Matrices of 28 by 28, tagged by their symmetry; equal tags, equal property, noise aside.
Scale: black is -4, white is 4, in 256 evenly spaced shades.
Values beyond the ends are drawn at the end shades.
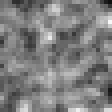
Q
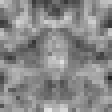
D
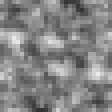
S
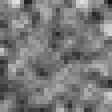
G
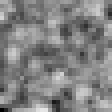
Q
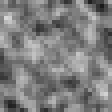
S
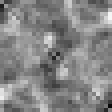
S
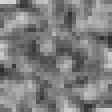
S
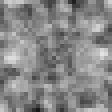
S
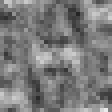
S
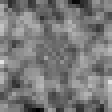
S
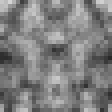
D
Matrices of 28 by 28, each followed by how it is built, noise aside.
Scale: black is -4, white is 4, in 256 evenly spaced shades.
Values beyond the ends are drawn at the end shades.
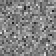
noise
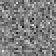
repeating rows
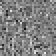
lower triangular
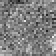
smooth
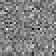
low rank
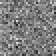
repeating rows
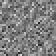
Hankel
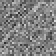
Hankel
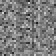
repeating rows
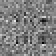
low rank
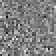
lower triangular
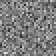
noise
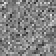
Hankel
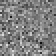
lower triangular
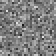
noise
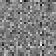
low rank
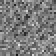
Hankel
